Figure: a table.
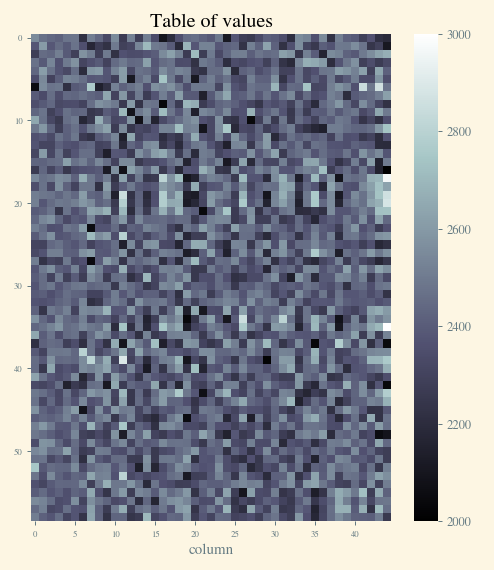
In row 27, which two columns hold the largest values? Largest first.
20, 9
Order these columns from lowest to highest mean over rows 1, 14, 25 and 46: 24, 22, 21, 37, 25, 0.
24, 0, 37, 25, 22, 21
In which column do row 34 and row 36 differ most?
19
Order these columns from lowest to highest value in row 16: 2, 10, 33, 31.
2, 31, 33, 10
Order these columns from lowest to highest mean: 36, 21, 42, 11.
21, 36, 42, 11
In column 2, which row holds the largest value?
40
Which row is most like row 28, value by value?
47
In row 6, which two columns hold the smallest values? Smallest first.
0, 8
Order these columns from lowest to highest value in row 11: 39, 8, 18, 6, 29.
29, 6, 39, 8, 18
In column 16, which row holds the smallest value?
8
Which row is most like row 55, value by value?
57
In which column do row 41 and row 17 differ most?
44
